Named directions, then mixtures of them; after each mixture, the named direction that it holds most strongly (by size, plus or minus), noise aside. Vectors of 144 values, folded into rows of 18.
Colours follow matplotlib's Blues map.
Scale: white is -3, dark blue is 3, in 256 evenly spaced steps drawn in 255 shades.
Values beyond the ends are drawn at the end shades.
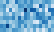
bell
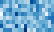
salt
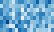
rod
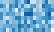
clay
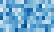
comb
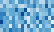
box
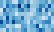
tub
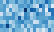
bell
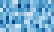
tub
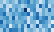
box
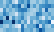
tub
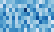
box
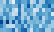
rod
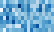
tub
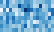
bell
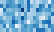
tub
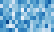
rod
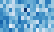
rod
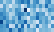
box
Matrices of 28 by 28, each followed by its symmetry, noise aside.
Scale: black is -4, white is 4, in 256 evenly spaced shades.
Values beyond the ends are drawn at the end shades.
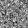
symmetric across the other diagonal.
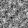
symmetric.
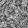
symmetric.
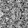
mirrored top to bottom.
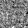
antisymmetric.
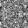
mirrored top to bottom.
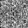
mirrored top to bottom.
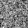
no symmetry.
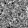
antisymmetric.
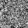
no symmetry.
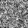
no symmetry.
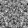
mirrored left to right.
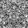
mirrored left to right.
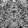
mirrored left to right.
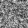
antisymmetric.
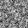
symmetric across the other diagonal.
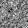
symmetric.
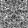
mirrored left to right.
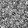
symmetric.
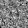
antisymmetric.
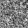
symmetric across the other diagonal.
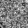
symmetric across the other diagonal.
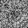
symmetric.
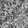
symmetric.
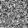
antisymmetric.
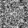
mirrored top to bottom.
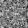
mirrored top to bottom.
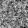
no symmetry.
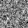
no symmetry.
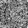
mirrored top to bottom.
